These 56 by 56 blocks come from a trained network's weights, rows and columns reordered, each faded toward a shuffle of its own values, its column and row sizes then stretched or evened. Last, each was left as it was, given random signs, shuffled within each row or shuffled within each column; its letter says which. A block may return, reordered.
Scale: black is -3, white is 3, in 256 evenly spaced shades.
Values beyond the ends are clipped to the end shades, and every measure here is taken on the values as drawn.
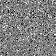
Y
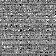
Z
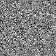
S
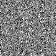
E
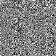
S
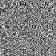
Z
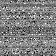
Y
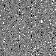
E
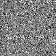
Y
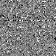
S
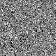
E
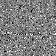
Y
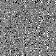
S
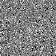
S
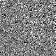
S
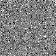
S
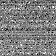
Y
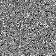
Y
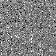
E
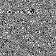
S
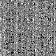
Z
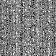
E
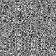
Z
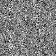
E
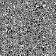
S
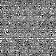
Z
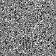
E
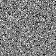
Y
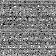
Z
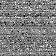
Y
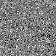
S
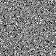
Y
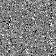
E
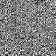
Z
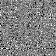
S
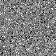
Y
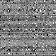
Z
